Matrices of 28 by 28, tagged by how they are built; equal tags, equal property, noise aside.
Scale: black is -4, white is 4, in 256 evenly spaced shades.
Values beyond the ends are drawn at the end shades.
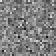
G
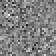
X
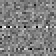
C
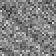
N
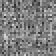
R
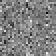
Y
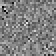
X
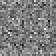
G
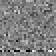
C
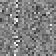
Y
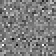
C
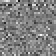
C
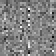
Y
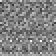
G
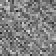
N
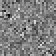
X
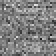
R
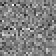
C
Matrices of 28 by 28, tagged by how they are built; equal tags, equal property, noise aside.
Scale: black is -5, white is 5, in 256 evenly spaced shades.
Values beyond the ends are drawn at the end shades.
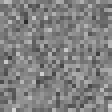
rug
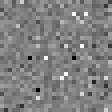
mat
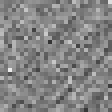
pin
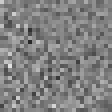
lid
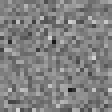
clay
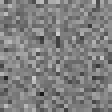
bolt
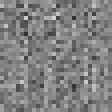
bolt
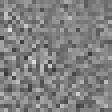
lid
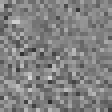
lid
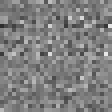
clay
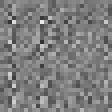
bolt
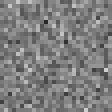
rug
